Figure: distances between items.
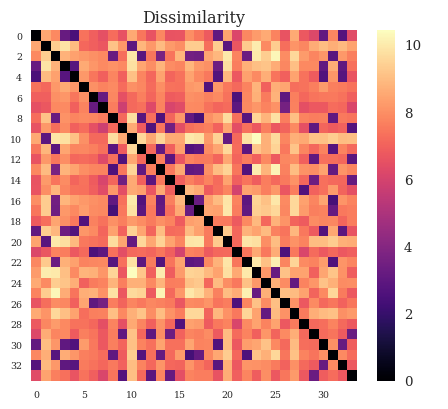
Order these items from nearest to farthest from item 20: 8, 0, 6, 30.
6, 0, 30, 8
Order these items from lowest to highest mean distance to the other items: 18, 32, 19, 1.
32, 19, 18, 1
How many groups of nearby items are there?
9
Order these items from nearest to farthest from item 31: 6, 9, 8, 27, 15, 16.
16, 8, 9, 6, 15, 27
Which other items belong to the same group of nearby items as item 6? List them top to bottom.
7, 21, 26
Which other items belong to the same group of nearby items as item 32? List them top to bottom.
0, 3, 4, 19, 30
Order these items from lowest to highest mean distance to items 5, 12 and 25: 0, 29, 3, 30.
29, 0, 30, 3
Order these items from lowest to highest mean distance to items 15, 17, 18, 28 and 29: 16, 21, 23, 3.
21, 16, 3, 23
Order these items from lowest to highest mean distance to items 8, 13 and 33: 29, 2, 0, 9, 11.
11, 2, 9, 29, 0
